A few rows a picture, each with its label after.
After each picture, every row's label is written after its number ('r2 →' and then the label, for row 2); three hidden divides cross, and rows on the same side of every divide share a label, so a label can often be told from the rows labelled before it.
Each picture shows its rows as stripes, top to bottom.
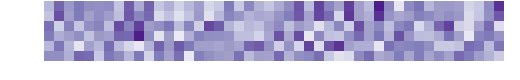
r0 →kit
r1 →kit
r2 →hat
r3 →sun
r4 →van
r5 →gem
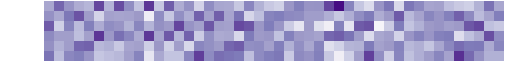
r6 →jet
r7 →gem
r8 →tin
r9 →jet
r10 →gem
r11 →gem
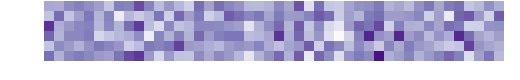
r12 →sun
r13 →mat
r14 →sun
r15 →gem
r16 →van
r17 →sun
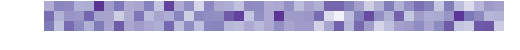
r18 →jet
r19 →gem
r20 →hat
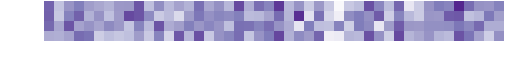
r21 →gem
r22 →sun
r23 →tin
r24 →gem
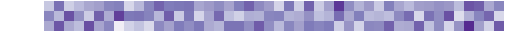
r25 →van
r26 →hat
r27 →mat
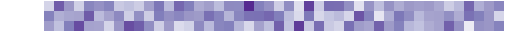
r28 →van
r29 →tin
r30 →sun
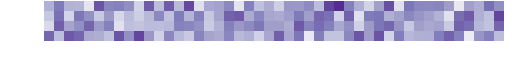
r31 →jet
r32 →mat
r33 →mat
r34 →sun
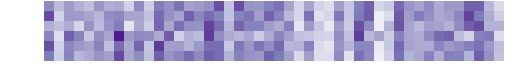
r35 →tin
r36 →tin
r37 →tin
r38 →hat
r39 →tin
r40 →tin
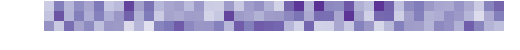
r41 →kit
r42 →kit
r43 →tin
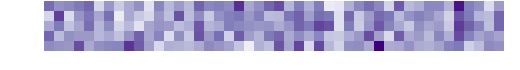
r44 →gem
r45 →mat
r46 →mat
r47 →gem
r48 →sun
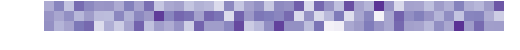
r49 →kit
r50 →tin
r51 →gem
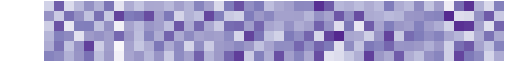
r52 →mat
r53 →hat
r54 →mat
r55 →jet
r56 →mat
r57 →gem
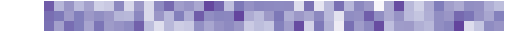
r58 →tin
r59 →gem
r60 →sun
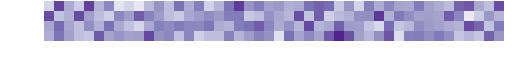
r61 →mat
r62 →sun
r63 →van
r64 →jet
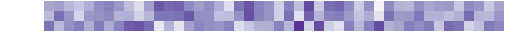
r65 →van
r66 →van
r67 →sun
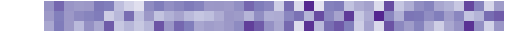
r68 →van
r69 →kit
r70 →van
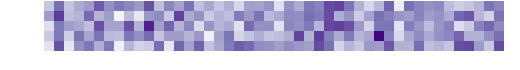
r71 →jet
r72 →mat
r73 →jet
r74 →kit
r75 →mat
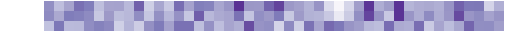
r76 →gem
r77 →gem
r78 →van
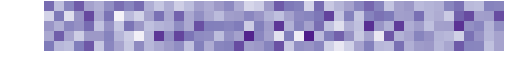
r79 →sun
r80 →mat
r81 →gem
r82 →van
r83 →gem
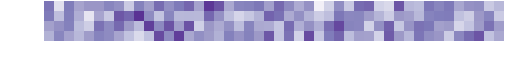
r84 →tin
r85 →hat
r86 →jet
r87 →van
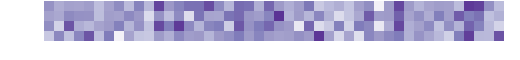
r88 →tin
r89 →gem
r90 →tin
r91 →mat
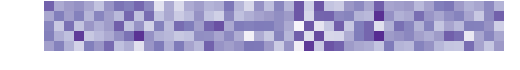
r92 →sun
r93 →kit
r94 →tin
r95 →sun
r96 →van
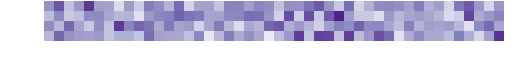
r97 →mat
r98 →van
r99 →hat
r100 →kit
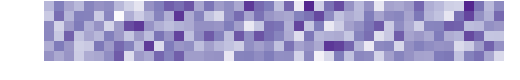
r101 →van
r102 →mat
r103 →sun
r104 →tin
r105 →jet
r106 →tin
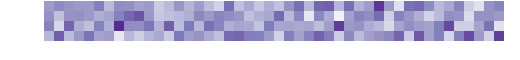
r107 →kit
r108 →sun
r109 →hat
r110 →mat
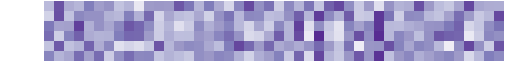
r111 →van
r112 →kit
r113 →sun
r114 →sun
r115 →mat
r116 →sun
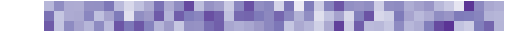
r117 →van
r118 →tin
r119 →hat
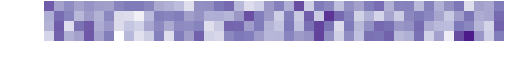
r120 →sun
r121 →van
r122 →mat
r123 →mat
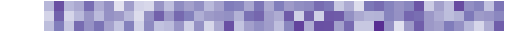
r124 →mat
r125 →van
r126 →kit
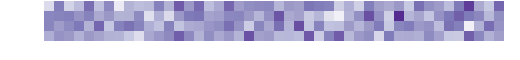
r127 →mat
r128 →gem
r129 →sun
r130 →van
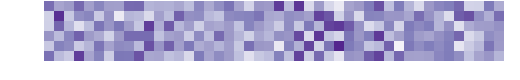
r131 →sun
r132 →mat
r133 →jet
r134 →sun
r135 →jet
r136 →sun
